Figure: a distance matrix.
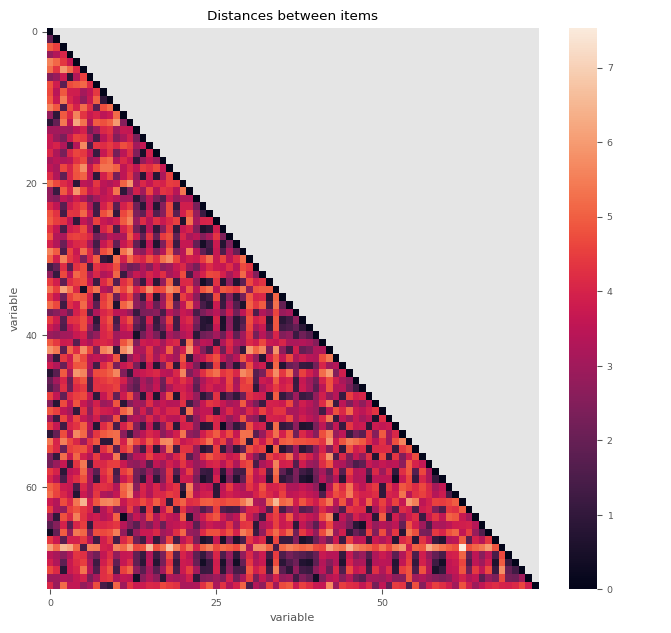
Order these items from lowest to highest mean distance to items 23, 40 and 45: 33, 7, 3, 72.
72, 33, 7, 3
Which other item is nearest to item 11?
64
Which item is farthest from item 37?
68
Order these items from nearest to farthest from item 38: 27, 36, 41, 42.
36, 42, 27, 41
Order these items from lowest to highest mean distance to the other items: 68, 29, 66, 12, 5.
29, 66, 12, 5, 68
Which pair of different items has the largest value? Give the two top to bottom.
62, 68
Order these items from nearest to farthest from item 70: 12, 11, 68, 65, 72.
72, 65, 11, 12, 68
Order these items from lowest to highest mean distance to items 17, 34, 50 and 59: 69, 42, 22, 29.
22, 69, 29, 42
